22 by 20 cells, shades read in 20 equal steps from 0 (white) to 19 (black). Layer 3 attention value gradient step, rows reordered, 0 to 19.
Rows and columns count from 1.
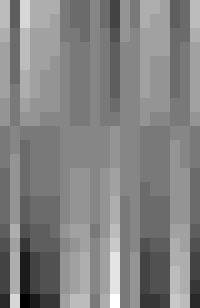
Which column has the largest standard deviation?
3
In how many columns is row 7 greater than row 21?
9
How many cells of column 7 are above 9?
3
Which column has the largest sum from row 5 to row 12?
12
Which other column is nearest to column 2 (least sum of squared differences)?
18
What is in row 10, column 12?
8
